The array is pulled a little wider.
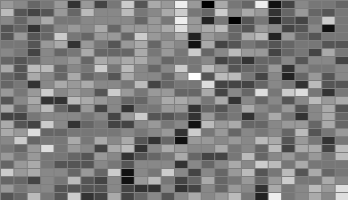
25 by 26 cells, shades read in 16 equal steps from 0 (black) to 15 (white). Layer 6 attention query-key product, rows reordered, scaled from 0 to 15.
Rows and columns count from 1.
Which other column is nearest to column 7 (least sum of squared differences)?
13
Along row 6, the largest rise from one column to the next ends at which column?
16
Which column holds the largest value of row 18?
2
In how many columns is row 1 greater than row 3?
12
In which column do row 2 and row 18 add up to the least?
25
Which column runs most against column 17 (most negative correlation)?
22
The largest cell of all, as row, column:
10, 15
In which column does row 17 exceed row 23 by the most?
3
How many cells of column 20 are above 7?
9
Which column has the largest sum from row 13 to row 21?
21
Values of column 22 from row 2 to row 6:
6 5 4 9 6
